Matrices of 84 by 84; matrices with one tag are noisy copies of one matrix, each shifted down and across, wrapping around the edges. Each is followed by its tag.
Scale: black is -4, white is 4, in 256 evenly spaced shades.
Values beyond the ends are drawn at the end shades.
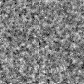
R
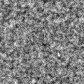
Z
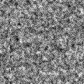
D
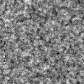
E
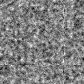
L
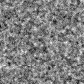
R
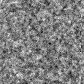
E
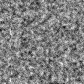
L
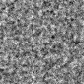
L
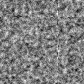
L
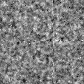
R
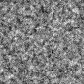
E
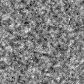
E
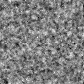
D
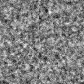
D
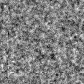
R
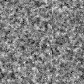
R
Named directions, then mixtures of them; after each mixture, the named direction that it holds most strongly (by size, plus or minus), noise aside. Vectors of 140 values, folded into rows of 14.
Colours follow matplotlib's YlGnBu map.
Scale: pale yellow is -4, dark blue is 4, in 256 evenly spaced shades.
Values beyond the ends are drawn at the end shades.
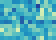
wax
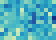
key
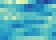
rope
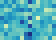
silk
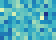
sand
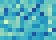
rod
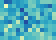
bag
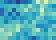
rope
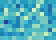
rod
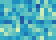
wax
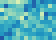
sand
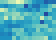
rope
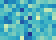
silk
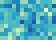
key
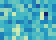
sand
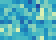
wax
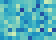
rod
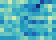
rope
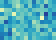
sand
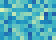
sand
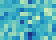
silk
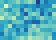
bag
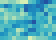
rope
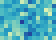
silk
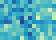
silk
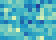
wax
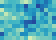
key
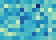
rod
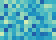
bag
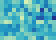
wax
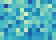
bag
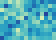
sand
